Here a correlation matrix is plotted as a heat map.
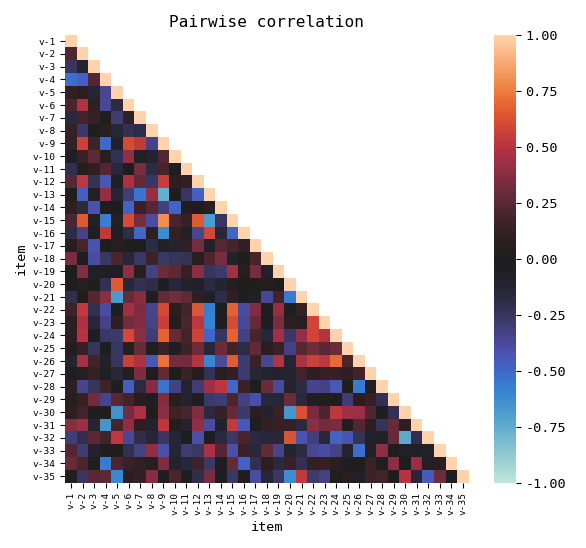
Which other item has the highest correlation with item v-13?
v-16
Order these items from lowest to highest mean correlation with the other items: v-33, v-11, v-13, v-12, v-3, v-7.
v-13, v-33, v-3, v-11, v-7, v-12
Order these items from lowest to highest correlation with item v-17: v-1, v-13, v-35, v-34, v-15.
v-35, v-34, v-13, v-1, v-15
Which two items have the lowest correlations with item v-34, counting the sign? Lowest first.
v-4, v-16
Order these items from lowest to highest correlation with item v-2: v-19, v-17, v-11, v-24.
v-11, v-17, v-19, v-24
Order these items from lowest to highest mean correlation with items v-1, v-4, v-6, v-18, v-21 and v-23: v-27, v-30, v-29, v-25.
v-29, v-27, v-25, v-30
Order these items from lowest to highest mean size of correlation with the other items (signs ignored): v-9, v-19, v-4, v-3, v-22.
v-3, v-19, v-4, v-22, v-9
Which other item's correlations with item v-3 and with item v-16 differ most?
v-9
